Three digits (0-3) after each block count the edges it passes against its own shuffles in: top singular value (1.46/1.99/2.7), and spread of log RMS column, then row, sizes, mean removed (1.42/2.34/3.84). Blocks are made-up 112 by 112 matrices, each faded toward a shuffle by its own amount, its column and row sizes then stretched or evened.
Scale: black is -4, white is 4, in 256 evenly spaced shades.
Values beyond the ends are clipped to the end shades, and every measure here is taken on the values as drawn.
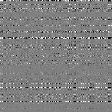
3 1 3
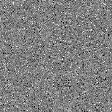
1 1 0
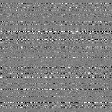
3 1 3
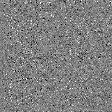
1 1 1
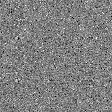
1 0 0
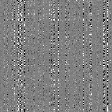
3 3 1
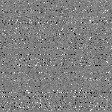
0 1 2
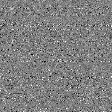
0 0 2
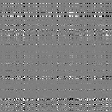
3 2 3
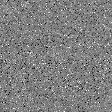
0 0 1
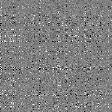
2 2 2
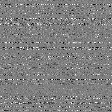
1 0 3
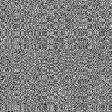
3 0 0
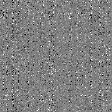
1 2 1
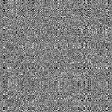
3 2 2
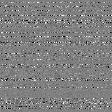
0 0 3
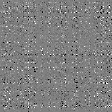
2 2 2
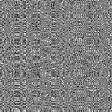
3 2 0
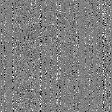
0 3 0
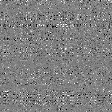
2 1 2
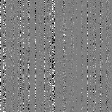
2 3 0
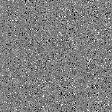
0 2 1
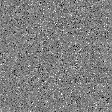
1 1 0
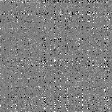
0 2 2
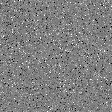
0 0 0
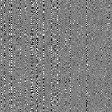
3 3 1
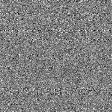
1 0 2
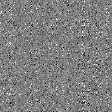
1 2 1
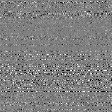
2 0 3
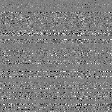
0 1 3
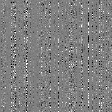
2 3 1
